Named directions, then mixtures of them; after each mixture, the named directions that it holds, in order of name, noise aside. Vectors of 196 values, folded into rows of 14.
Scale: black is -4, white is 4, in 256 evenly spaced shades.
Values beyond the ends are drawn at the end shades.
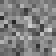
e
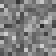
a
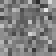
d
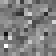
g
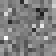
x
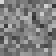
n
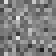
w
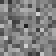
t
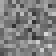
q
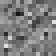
g.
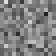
a, g, w.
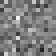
w.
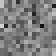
a, n, q.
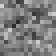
a, q, x.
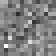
g, q.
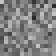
n.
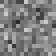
a, t, x.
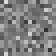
d, q, w.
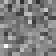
d, g.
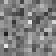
e, g.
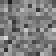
t.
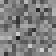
w, x.
